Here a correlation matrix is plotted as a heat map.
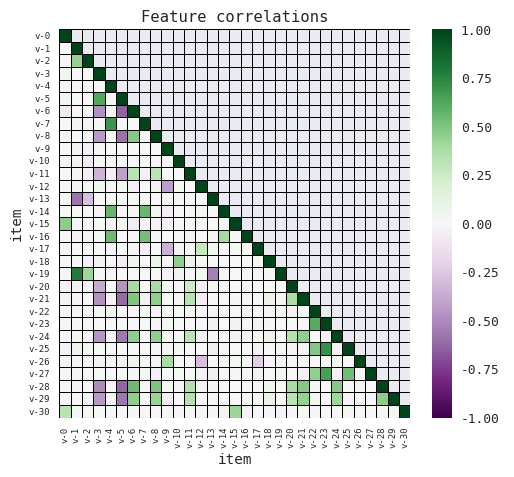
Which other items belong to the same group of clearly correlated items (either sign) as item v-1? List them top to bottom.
v-2, v-13, v-19
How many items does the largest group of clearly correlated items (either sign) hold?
10
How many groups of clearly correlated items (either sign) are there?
7
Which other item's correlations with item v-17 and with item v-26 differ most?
v-9
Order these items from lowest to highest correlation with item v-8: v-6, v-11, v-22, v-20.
v-22, v-11, v-20, v-6
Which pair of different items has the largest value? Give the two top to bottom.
v-1, v-19
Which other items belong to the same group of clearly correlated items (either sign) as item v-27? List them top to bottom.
v-22, v-23, v-25
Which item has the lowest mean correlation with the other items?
v-5
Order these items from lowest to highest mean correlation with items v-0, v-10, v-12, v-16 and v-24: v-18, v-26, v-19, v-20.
v-26, v-19, v-20, v-18
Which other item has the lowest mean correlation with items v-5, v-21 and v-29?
v-3
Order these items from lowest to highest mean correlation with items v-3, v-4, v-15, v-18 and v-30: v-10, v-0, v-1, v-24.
v-24, v-1, v-10, v-0
